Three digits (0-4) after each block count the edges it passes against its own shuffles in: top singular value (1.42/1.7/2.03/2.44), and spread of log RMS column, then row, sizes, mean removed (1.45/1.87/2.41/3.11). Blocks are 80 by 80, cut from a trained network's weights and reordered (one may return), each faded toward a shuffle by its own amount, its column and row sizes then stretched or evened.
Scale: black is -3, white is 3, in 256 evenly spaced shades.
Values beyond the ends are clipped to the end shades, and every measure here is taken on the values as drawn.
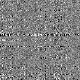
1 3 3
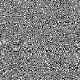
3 0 2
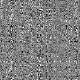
0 4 2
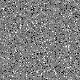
0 2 1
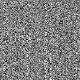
0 3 2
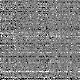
3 3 3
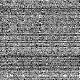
4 2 1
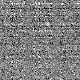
2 3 1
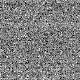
0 2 0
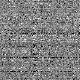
2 2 3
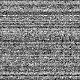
4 1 1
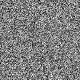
0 0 1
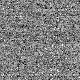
0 1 0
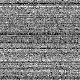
4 1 3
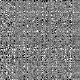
1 4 2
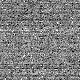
2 1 0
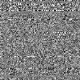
0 1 4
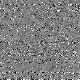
1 0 3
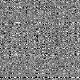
1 2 4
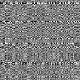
4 1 4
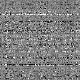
2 2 4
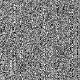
1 4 0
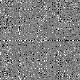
2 3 2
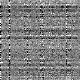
4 4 1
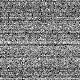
3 1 0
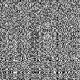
3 0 2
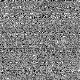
0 1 3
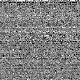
2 1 3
